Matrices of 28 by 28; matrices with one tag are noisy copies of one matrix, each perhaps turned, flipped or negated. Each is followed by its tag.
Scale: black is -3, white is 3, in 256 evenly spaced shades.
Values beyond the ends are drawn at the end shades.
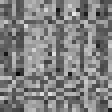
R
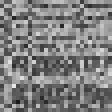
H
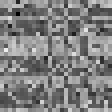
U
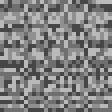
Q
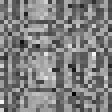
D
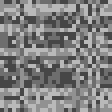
R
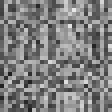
D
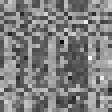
R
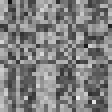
U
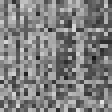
H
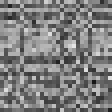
D
